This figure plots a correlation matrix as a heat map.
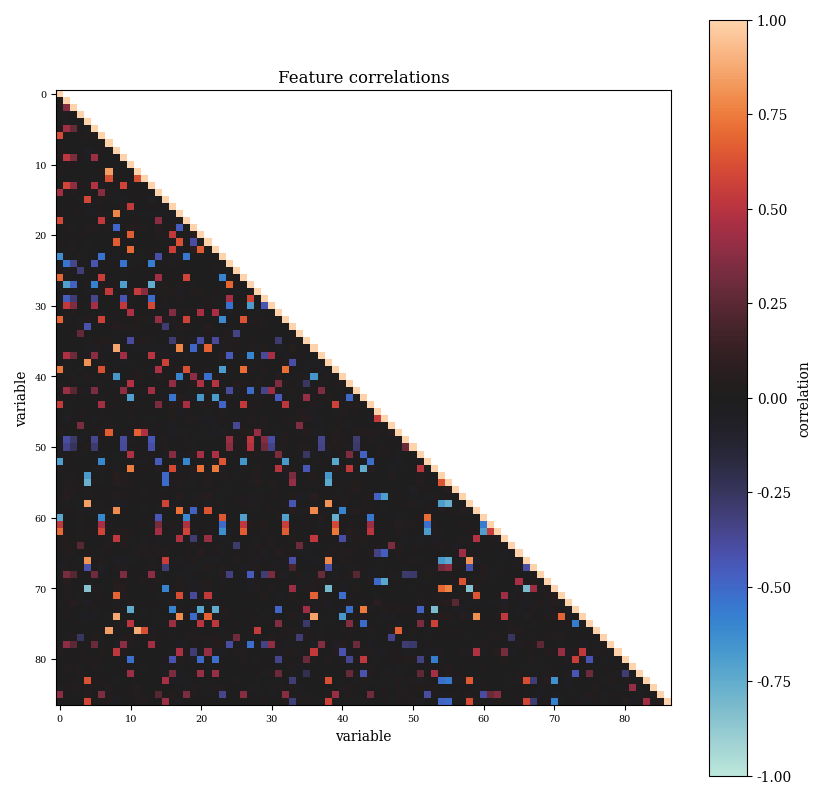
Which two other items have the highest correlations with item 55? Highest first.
70, 54
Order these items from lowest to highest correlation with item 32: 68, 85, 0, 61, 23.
23, 68, 85, 61, 0
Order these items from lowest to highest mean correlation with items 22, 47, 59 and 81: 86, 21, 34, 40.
40, 86, 34, 21
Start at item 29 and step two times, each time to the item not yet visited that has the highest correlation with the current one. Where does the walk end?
24
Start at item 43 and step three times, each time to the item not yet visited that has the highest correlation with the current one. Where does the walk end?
35
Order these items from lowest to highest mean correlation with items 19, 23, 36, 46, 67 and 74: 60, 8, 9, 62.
62, 9, 60, 8
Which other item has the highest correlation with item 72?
56
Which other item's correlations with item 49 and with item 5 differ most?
27
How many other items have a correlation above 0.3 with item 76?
5
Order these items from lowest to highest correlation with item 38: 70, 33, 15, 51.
70, 33, 51, 15
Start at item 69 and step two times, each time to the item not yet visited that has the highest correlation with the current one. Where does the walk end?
65
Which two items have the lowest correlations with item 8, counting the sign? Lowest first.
40, 19
